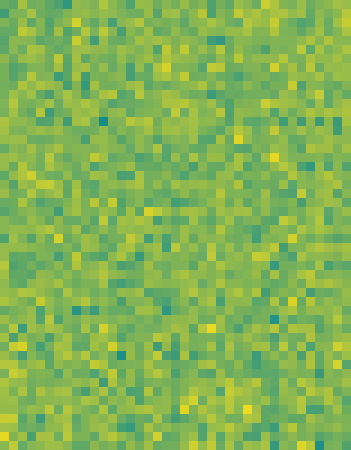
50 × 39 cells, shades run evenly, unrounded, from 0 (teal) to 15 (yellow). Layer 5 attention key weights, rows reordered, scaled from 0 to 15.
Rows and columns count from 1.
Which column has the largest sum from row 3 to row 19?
31
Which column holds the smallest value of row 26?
29
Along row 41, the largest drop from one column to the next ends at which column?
39
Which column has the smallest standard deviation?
23
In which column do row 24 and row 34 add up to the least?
14
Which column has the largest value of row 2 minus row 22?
32
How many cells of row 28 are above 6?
35
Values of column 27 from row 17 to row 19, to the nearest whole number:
5 10 10
